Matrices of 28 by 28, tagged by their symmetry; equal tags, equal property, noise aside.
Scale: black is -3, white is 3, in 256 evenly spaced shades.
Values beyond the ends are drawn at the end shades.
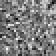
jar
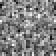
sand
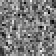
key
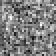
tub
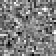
tub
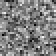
jar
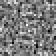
key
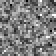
jar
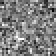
jar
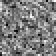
tub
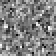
key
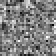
tub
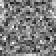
sand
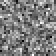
tub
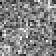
jar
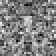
sand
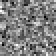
tub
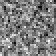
tub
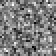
key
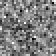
jar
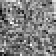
tub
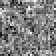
tub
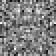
sand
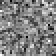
jar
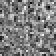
jar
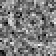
jar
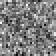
key
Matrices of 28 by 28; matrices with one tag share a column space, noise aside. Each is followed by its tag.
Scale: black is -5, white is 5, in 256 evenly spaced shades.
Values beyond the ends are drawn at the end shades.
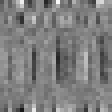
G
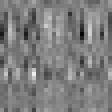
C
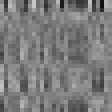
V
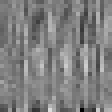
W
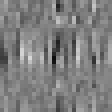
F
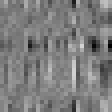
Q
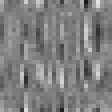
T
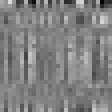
G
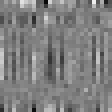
G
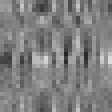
F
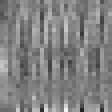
W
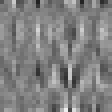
T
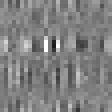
Q
